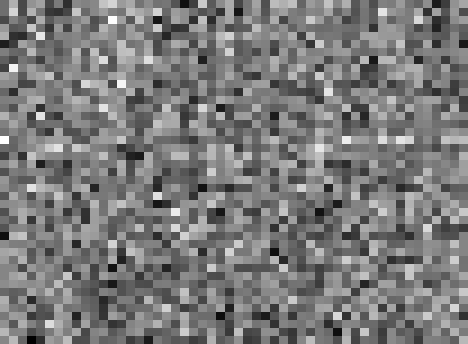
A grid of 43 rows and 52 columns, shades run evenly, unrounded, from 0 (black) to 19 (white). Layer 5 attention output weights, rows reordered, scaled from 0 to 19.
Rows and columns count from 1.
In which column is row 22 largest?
24
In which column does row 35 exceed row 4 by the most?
8
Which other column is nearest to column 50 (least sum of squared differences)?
40
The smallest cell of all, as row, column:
43, 4
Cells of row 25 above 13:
5
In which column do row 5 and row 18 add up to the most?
1
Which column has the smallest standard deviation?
30
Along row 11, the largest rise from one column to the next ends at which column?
14
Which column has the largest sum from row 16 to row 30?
48
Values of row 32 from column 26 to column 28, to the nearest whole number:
16 9 9
